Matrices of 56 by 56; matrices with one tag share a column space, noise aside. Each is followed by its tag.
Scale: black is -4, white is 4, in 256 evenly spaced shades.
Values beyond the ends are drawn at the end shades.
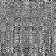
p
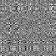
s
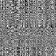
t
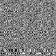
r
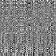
p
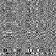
r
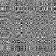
s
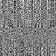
t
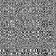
r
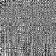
p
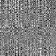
t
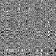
r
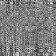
p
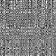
t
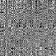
t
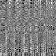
p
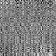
p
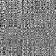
t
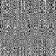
t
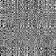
t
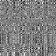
p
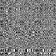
r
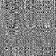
t
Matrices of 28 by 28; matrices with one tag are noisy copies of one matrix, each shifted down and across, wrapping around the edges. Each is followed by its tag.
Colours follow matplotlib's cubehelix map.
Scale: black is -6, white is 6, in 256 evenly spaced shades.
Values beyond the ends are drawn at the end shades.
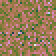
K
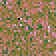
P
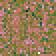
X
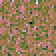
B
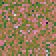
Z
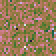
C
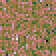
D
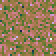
P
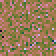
K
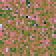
P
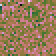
C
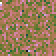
P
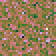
Z
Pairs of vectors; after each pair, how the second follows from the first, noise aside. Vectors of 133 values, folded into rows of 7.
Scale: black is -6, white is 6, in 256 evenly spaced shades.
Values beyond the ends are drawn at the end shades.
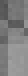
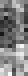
wrapped around, negated, scaled up.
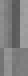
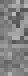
sign-scrambled.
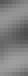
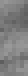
wrapped around, shrunk.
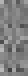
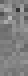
wrapped around, partly zeroed.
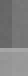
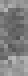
wrapped around.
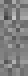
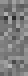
sign-scrambled.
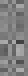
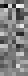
wrapped around, negated, scaled up.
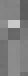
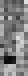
wrapped around, negated, scaled up.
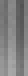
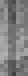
wrapped around.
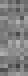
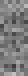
wrapped around.
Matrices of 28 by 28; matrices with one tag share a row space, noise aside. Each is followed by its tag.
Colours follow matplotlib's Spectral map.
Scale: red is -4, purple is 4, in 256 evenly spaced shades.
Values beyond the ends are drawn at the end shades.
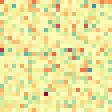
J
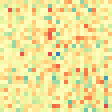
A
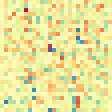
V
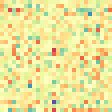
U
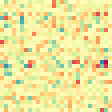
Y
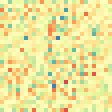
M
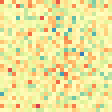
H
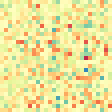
A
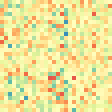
M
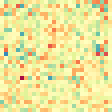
Y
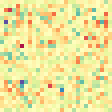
Y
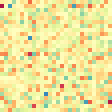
J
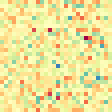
A
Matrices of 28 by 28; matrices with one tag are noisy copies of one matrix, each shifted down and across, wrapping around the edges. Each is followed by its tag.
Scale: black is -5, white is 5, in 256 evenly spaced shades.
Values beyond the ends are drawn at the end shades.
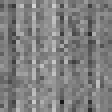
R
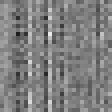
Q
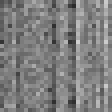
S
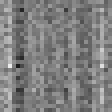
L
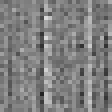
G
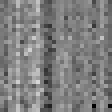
L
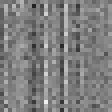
Q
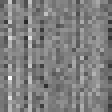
Q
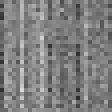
R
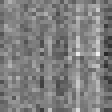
L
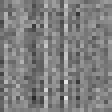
Q
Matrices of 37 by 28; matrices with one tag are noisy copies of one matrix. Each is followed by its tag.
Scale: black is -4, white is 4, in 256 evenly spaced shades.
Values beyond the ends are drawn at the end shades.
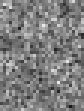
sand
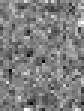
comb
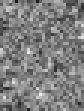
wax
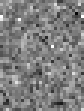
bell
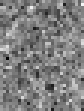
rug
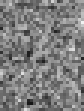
comb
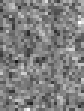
comb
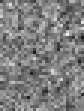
sand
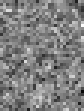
wax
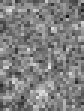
wax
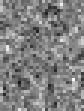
rug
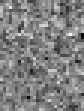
sand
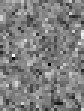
bell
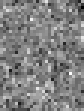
wax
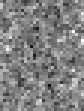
rug
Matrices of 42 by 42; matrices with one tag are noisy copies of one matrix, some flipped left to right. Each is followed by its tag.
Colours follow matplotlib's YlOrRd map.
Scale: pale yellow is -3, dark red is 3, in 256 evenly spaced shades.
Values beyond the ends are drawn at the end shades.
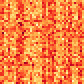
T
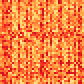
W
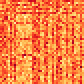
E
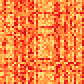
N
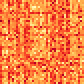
N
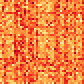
N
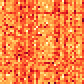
N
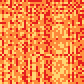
E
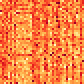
E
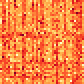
W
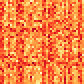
T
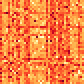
N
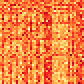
E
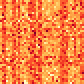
T
